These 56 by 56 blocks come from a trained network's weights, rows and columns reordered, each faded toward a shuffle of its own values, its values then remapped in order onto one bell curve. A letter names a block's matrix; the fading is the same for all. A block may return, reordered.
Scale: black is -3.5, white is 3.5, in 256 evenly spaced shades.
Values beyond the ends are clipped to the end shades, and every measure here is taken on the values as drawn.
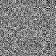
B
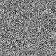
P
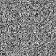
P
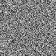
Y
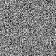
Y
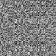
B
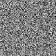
P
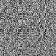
B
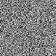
P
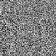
B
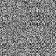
B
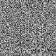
P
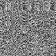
B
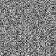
B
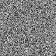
Y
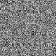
P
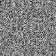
Y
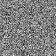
P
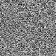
Y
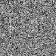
P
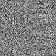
Y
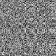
B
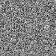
P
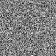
P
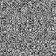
P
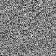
Y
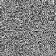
B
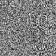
B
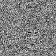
Y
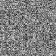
B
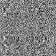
P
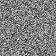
Y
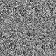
P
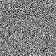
P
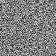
Y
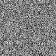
Y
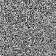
P
